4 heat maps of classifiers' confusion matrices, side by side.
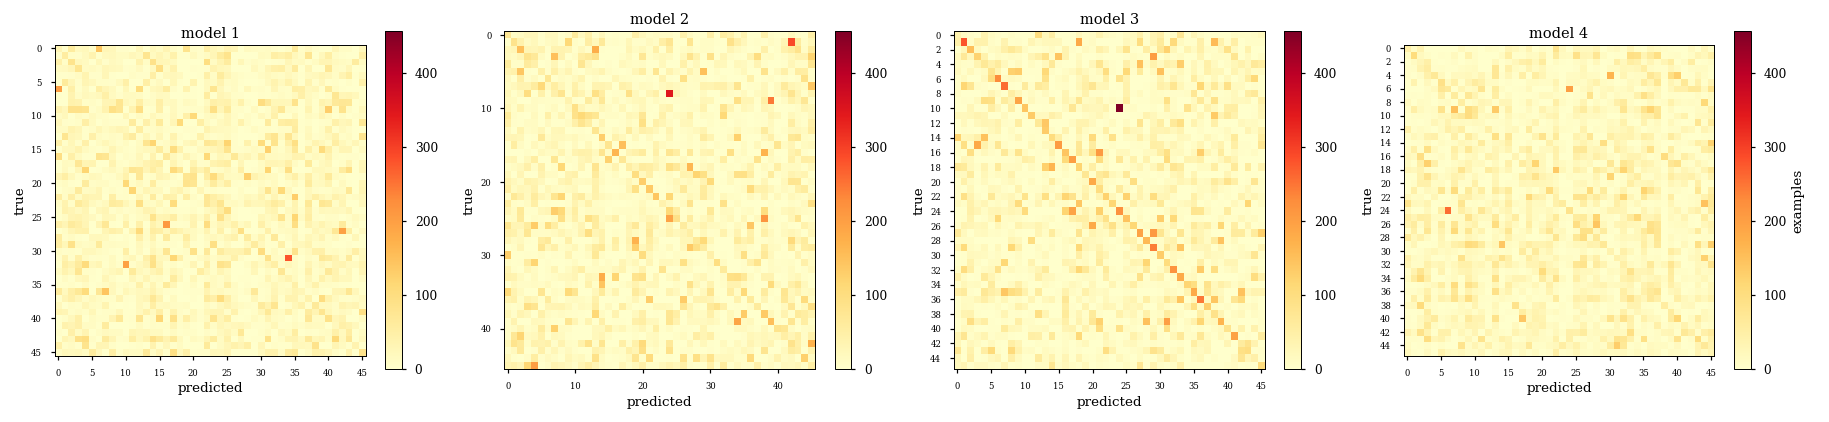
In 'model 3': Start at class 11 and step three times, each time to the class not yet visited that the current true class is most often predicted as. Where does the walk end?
13
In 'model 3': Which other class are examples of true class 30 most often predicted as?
44
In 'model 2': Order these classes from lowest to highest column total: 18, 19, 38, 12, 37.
37, 18, 12, 19, 38
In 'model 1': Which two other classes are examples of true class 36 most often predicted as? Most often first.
7, 4
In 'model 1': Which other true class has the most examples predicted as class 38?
44
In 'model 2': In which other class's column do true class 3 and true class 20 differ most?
7
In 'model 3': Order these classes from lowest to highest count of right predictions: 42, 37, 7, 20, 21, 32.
42, 21, 37, 20, 32, 7
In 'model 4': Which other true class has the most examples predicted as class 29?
14
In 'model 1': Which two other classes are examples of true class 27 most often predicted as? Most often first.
42, 12
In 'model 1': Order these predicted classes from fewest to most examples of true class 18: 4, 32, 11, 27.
32, 27, 11, 4
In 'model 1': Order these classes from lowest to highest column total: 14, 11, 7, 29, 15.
29, 11, 7, 15, 14
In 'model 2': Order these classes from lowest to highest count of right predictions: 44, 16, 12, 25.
12, 25, 44, 16
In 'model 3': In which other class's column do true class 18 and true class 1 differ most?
14
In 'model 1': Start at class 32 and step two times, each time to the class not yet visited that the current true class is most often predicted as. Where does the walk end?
20
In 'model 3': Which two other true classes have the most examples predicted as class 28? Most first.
39, 31
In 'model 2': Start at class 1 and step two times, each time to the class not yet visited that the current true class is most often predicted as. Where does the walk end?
45
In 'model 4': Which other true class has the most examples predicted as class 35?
21
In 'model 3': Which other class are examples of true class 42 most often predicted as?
43
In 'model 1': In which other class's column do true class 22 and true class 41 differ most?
35
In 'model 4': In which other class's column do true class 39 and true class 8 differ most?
44
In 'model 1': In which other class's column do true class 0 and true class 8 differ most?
6
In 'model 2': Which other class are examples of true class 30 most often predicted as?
0
